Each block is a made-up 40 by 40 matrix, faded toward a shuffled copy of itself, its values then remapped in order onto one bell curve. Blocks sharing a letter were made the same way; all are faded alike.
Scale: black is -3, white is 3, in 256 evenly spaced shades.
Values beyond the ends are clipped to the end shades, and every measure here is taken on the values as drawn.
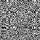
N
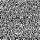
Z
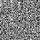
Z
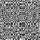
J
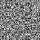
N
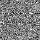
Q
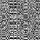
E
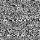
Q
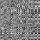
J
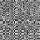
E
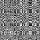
E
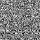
Q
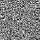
Z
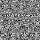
Q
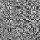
J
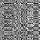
E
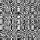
E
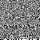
Q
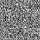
Z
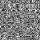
N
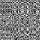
E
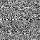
Q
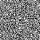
Z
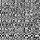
J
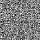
Z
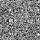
Z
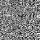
N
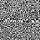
N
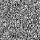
Z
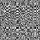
E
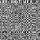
E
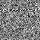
Q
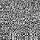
N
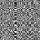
E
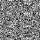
Z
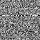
Q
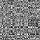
J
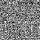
Z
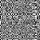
J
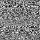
Q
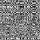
J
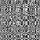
E
